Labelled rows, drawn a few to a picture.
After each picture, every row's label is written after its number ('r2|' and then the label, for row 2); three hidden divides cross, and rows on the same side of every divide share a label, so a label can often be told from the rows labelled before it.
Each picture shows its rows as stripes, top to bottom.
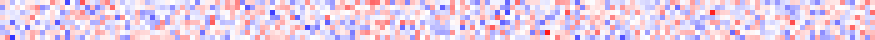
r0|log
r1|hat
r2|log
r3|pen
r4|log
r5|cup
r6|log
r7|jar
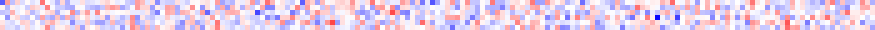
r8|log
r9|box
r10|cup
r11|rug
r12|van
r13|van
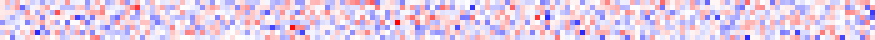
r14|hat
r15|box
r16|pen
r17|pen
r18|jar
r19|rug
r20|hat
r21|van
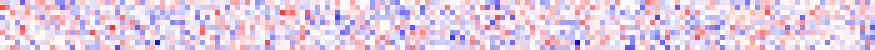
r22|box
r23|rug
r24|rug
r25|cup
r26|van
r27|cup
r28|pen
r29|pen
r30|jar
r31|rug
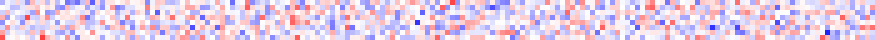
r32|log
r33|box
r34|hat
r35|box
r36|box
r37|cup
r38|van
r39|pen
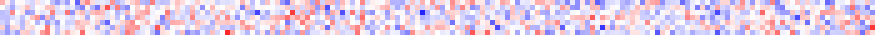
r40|van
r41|log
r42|rug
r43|rug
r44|van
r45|box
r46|pen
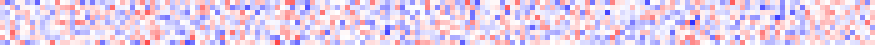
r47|hat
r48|cup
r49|rug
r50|box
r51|pen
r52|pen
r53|rug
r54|rug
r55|cup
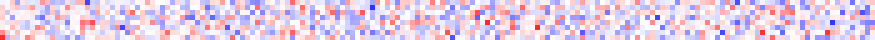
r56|box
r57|pen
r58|van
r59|cup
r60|van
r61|box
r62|rug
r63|van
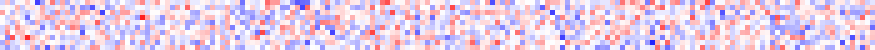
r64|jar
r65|log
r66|pen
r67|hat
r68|cup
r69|hat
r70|hat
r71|van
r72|cup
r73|van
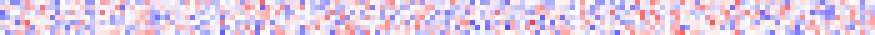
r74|log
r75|van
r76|jar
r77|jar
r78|box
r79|log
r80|hat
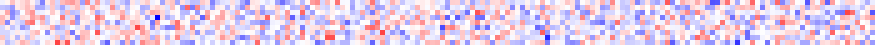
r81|cup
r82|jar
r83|pen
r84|jar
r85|van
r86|log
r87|pen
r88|pen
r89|pen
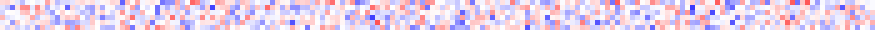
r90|box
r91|jar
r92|cup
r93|pen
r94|van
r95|pen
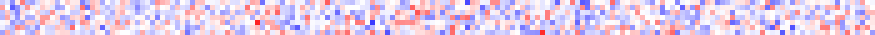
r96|cup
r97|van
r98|jar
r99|log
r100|van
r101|cup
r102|hat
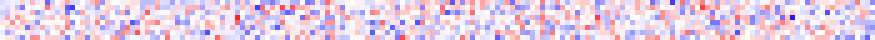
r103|pen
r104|box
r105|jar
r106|hat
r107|pen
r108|rug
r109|pen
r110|box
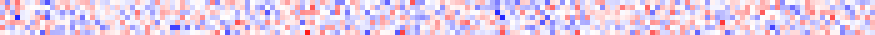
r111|rug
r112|hat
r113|rug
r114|rug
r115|log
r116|pen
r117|box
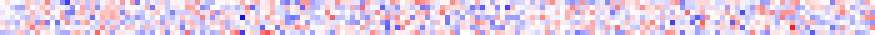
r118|jar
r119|box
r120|van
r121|jar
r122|van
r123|box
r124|jar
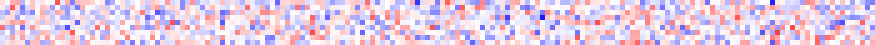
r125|rug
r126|box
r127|log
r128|log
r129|hat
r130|van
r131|cup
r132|rug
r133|hat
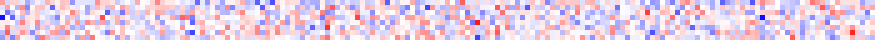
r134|rug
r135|cup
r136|rug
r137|jar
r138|van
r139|cup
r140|cup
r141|jar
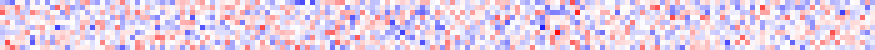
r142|jar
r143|rug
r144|rug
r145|jar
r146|log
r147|log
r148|pen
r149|hat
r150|hat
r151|box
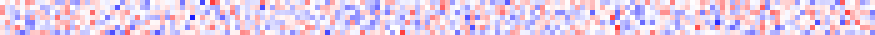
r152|box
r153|pen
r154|pen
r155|cup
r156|pen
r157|rug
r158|box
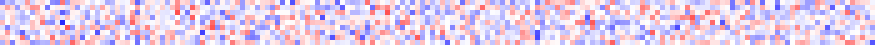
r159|jar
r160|box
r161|log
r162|box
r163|box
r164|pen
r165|box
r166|hat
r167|cup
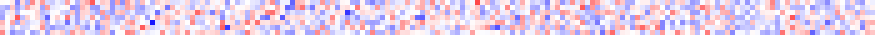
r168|van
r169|van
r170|jar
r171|rug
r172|van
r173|box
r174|jar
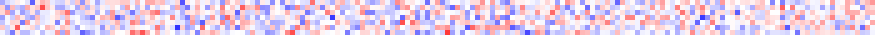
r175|hat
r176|van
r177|pen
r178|hat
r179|box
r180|pen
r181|rug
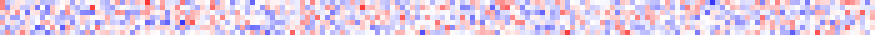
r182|pen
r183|pen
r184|hat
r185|box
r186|box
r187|pen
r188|hat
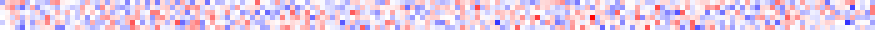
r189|cup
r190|box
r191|rug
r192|box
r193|box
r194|box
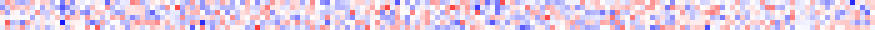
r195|box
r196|log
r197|box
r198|cup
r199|box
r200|cup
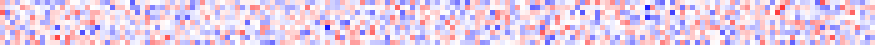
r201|pen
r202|jar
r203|pen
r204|pen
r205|pen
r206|log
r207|hat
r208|rug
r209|rug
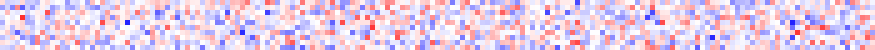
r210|van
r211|log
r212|pen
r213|cup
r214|hat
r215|hat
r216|jar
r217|cup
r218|rug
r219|log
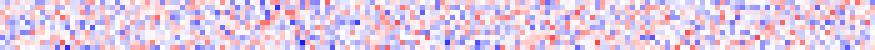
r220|pen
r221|box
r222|rug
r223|pen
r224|jar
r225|log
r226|box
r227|cup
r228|log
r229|log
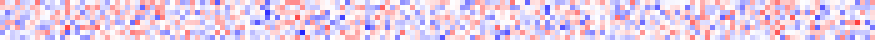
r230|rug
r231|pen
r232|rug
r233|box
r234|rug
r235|pen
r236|log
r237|box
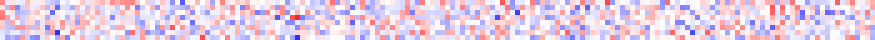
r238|van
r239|van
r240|van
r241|box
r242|jar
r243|cup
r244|jar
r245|cup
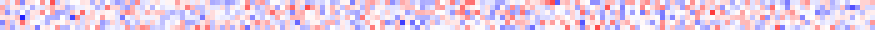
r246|log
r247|box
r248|van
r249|box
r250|cup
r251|hat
